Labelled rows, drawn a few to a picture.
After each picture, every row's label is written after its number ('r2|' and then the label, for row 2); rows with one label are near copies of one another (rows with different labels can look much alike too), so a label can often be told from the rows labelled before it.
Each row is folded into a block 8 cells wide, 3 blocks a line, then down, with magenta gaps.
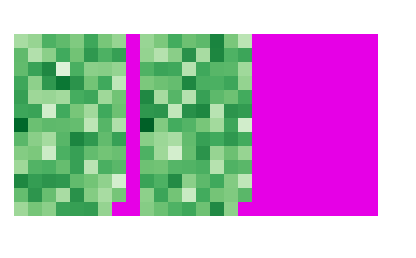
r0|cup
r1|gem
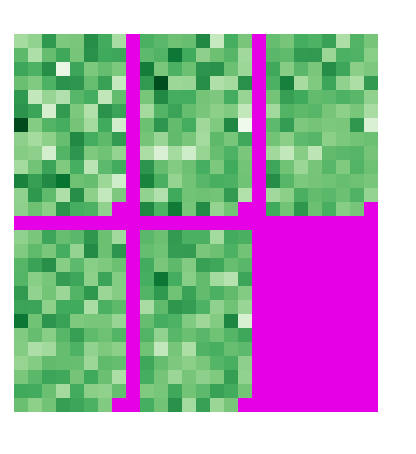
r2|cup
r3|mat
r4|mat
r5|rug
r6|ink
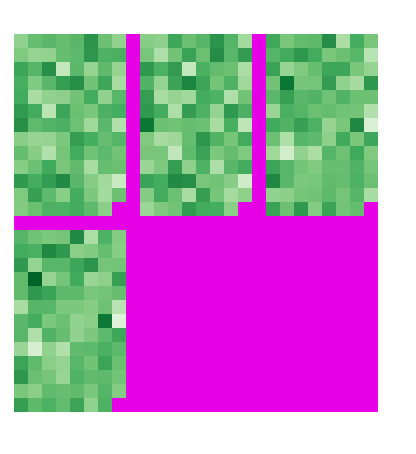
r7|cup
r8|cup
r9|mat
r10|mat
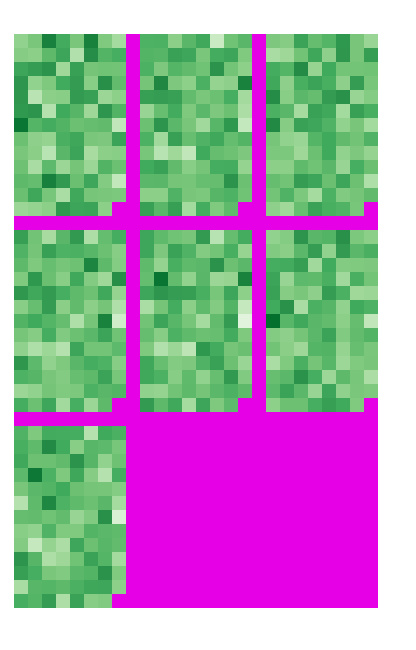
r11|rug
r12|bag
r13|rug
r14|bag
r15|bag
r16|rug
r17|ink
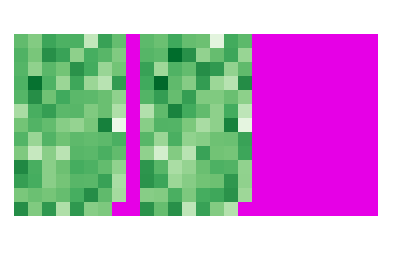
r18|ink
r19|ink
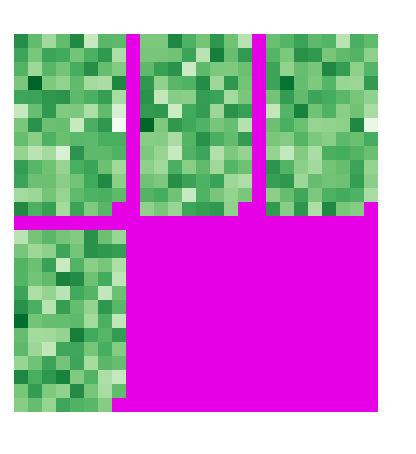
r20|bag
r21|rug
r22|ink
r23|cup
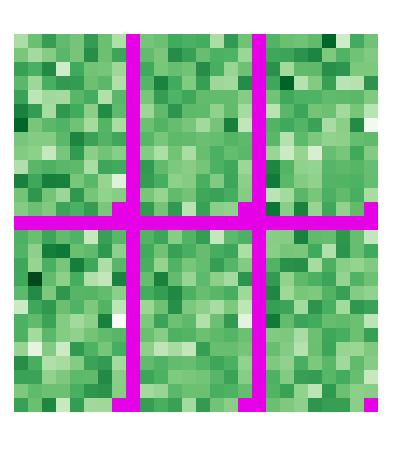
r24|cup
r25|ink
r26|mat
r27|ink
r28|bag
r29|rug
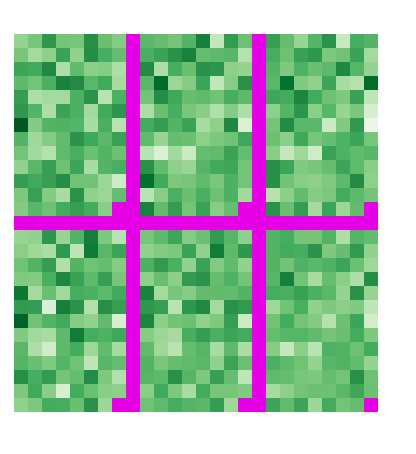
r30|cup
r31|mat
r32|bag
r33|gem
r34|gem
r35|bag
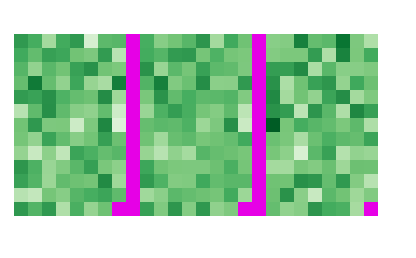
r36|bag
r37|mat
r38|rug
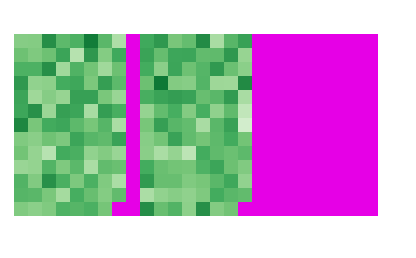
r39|rug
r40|bag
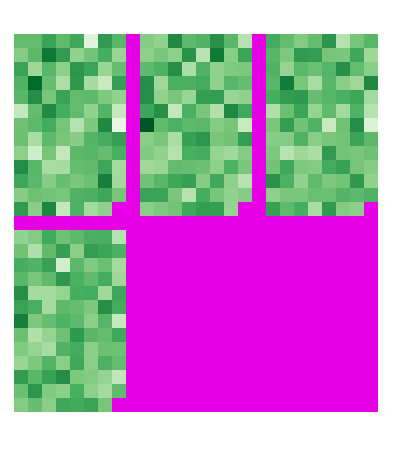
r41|ink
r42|rug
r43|bag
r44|cup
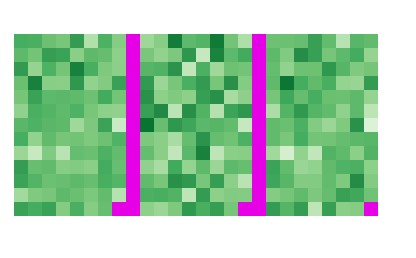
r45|mat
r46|rug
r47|ink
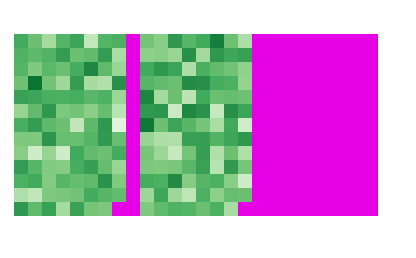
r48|bag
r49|gem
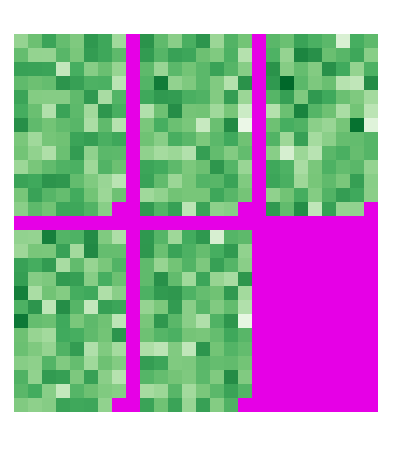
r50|cup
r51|bag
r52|ink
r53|rug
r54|bag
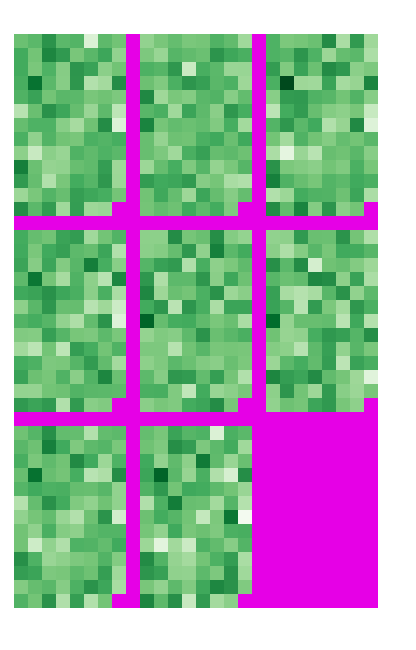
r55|ink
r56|cup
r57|mat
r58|bag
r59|rug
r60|cup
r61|ink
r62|ink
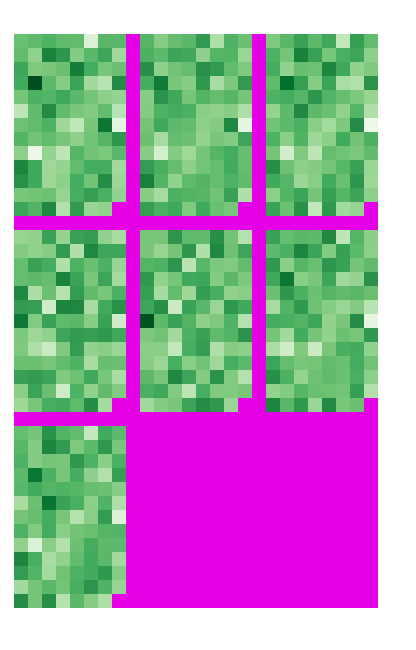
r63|ink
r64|mat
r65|ink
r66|gem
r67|rug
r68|mat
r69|ink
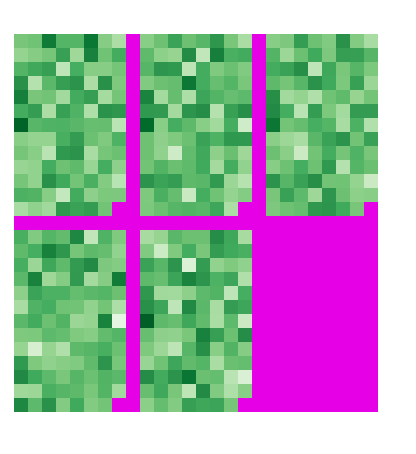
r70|rug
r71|gem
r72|cup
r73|mat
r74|cup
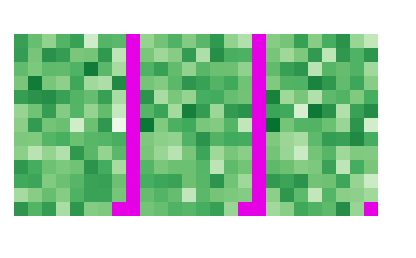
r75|bag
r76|gem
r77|gem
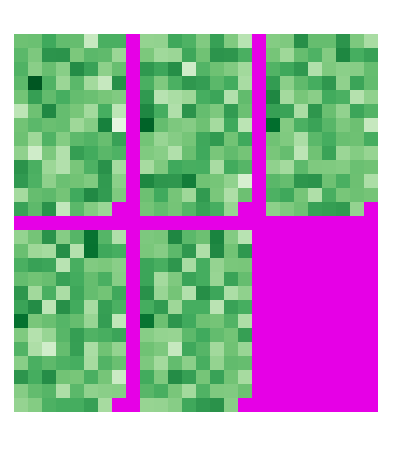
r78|ink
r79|cup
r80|rug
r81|gem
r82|rug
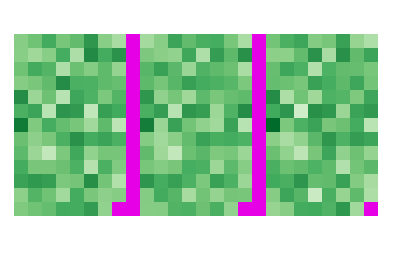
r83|gem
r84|gem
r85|gem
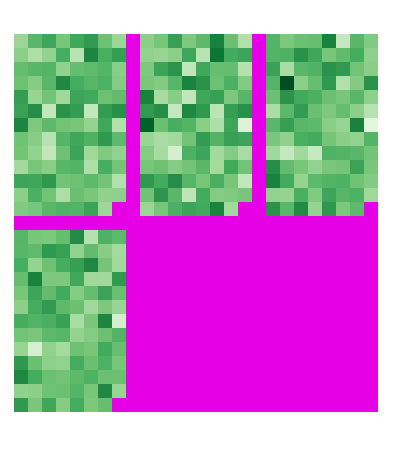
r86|gem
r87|gem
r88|mat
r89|mat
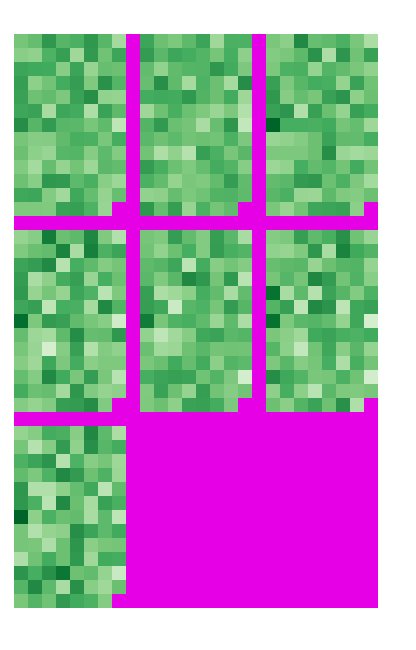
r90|rug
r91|bag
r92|rug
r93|rug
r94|cup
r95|gem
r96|cup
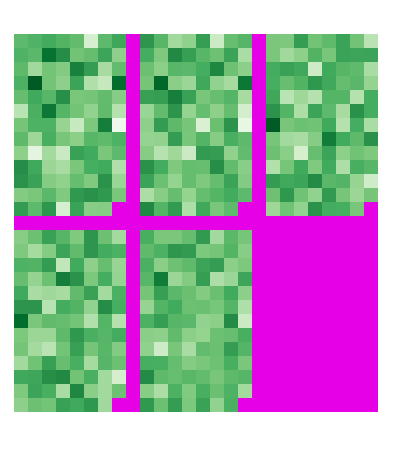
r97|ink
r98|bag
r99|cup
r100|cup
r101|mat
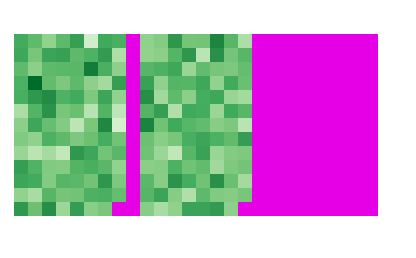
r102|bag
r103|rug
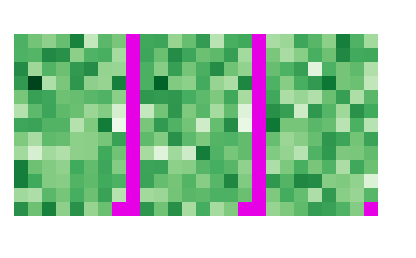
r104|mat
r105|bag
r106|cup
